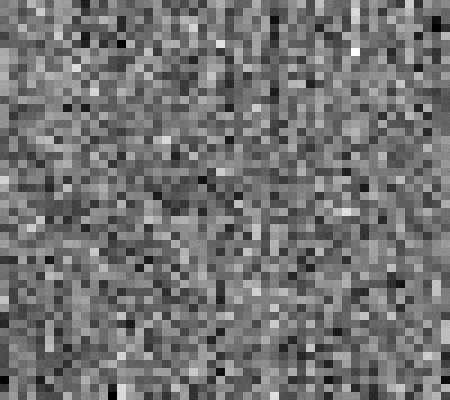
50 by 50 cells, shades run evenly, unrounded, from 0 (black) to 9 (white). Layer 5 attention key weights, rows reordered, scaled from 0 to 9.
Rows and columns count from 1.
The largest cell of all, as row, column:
7, 40
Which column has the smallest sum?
13
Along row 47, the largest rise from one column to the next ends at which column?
26
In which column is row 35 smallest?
33
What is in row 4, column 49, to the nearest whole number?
0
